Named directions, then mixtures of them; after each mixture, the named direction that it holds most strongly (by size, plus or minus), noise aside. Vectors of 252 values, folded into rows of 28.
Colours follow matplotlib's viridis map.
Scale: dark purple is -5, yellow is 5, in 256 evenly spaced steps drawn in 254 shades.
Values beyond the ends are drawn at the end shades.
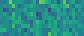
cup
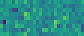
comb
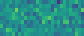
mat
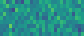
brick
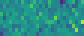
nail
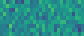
brick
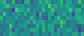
brick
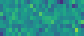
nail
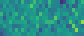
nail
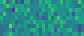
brick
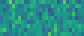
cup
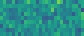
mat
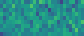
nail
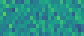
brick
